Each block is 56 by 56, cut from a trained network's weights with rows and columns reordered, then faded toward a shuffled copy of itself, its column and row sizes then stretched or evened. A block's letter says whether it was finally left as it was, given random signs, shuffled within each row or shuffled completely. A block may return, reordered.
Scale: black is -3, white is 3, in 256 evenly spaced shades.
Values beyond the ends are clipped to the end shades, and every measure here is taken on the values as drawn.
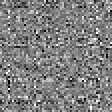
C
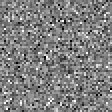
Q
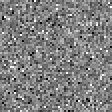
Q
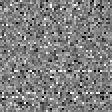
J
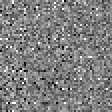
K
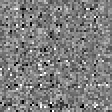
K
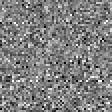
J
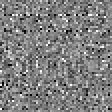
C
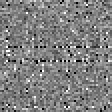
C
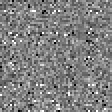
K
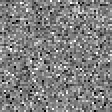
Q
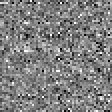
C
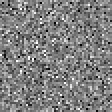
Q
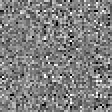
K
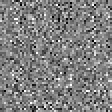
C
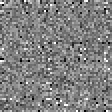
K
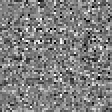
K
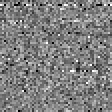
J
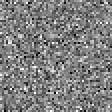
J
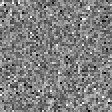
Q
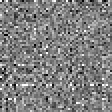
C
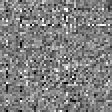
K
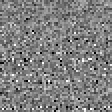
J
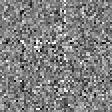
K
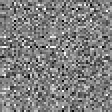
C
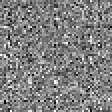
K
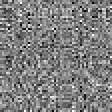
C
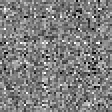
K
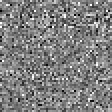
K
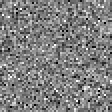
Q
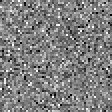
Q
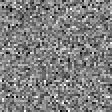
J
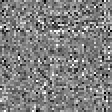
C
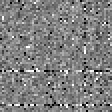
C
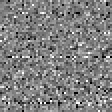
J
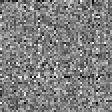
K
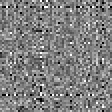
C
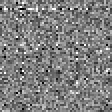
K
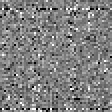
C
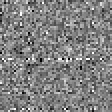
K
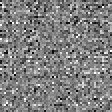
C
